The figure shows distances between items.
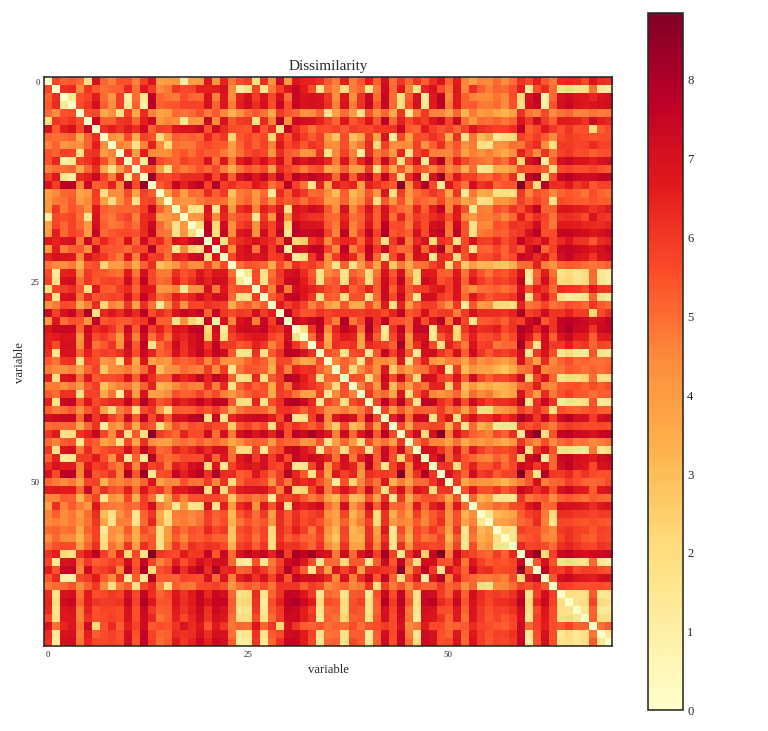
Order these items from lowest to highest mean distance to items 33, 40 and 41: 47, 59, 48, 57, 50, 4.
4, 57, 50, 48, 47, 59
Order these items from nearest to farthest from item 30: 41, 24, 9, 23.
23, 9, 41, 24
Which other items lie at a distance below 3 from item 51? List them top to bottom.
20, 22, 31, 32, 42, 48
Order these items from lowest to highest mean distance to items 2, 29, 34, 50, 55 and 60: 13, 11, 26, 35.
11, 35, 26, 13
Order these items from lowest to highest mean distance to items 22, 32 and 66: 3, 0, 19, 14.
14, 0, 3, 19
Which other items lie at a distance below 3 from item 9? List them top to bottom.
4, 35, 39, 45
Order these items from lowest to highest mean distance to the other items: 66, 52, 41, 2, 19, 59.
52, 41, 66, 2, 19, 59
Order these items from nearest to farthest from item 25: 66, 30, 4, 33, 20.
66, 4, 33, 20, 30
